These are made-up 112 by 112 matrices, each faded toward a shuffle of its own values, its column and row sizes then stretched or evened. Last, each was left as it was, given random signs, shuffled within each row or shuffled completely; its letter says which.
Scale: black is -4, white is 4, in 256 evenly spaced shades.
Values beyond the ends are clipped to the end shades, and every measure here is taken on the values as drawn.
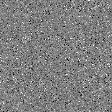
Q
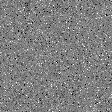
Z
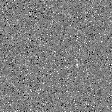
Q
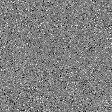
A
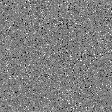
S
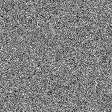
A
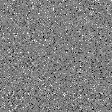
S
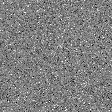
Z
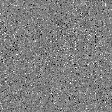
S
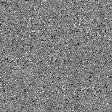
A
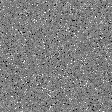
Z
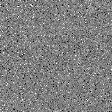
S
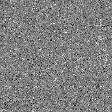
Q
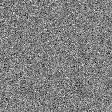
Z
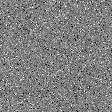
Z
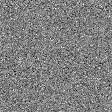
A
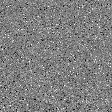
A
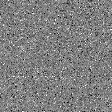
Q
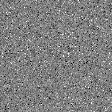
Q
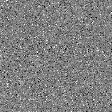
S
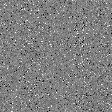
Q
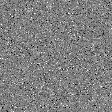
A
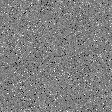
Z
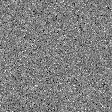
Z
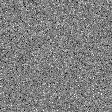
Z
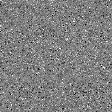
S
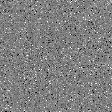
S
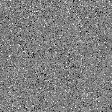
Q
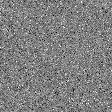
Z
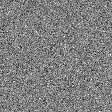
A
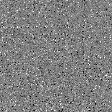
Q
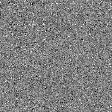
Q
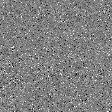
Q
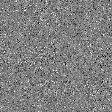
Q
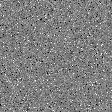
Z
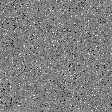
Z
